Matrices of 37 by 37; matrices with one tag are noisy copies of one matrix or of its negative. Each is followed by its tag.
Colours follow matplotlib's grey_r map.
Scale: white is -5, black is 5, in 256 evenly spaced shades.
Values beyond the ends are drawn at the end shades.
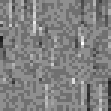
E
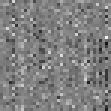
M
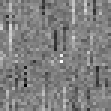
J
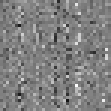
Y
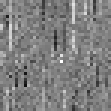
J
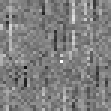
J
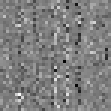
Y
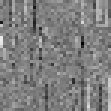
E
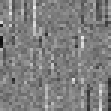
E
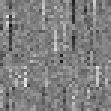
J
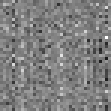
M
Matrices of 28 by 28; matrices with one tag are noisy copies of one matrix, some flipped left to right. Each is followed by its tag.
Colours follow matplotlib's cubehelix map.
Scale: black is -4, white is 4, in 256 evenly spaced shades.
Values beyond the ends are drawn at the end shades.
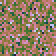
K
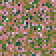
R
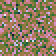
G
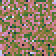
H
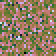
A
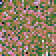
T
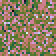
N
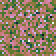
G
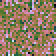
T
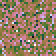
G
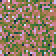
H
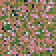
N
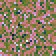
G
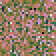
K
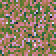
G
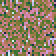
T
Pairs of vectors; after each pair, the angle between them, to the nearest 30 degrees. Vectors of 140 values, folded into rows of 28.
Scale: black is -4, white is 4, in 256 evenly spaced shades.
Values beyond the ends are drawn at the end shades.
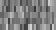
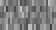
30 degrees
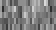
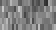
150 degrees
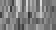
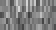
30 degrees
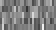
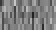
150 degrees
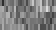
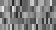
60 degrees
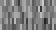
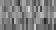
30 degrees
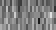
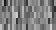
60 degrees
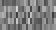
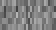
150 degrees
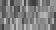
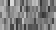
150 degrees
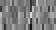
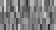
90 degrees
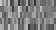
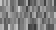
30 degrees
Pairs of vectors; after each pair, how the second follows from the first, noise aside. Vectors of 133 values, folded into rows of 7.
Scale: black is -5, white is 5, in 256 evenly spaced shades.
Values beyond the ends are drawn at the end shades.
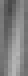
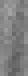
negated, shrunk.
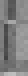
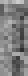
reversed.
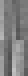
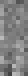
partly zeroed.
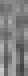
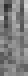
reversed.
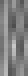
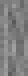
shrunk.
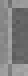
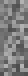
sign-scrambled.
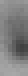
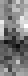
wrapped around, negated, scaled up.
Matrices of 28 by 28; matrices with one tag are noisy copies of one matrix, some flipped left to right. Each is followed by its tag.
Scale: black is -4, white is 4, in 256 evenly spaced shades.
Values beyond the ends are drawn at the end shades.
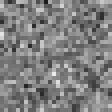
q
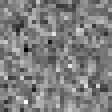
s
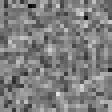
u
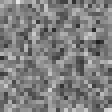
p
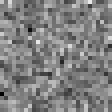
q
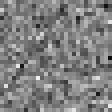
u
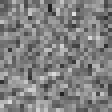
u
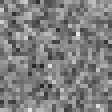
p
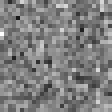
q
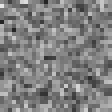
q
